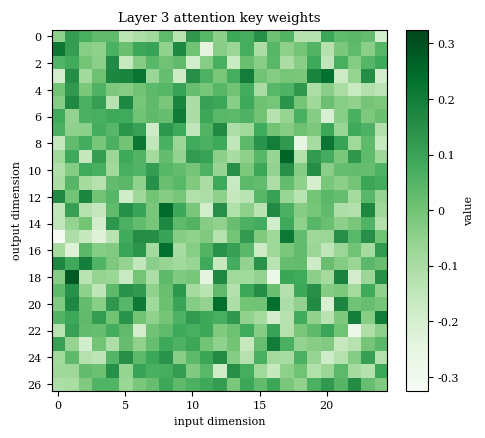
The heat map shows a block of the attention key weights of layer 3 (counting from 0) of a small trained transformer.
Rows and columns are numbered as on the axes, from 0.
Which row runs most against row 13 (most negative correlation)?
17
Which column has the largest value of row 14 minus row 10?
4
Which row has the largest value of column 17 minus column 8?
9
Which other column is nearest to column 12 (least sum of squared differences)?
8
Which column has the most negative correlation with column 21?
5
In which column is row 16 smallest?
1
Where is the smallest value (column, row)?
0, 15
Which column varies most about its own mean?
16
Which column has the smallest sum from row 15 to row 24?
20
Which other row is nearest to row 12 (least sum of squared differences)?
2
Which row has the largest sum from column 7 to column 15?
26
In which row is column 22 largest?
21
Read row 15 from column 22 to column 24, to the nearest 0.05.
0.05 0.15 0
